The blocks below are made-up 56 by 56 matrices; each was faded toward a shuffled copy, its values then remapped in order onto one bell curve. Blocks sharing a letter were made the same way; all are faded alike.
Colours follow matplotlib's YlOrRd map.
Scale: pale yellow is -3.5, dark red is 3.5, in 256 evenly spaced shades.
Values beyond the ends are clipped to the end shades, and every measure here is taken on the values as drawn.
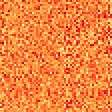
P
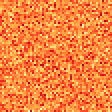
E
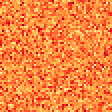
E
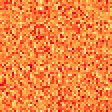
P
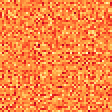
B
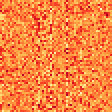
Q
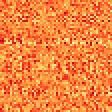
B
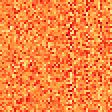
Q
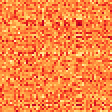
B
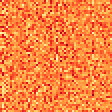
Q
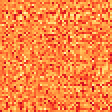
P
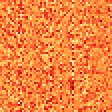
Q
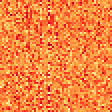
Q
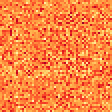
B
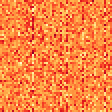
Q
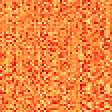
P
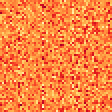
Q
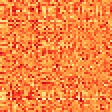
B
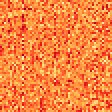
Q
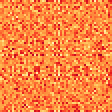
B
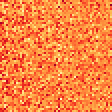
Q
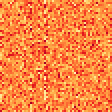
Q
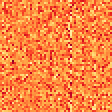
Q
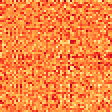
B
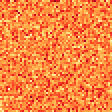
E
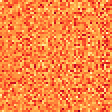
P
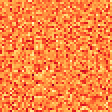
P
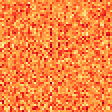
P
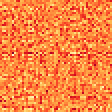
B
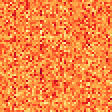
Q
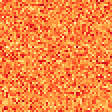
E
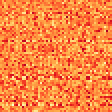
B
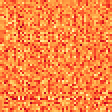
B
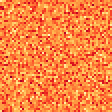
E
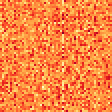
Q
